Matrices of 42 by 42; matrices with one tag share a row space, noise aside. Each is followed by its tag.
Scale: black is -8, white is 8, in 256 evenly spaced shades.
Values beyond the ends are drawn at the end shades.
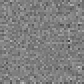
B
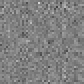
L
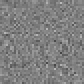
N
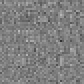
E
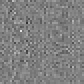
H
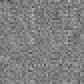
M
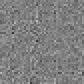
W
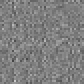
H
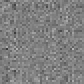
N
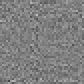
W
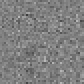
E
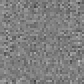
B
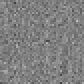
N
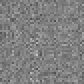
W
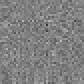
N
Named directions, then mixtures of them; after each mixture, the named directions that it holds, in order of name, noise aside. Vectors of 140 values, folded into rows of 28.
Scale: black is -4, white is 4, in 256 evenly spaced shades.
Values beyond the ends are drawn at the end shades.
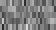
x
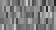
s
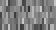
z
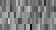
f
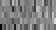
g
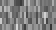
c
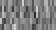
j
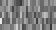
c, j.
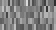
s.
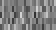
c, j, z.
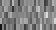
c, g.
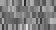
x.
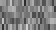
x.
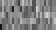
g, j, s.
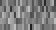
f, s.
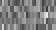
c, s, z.
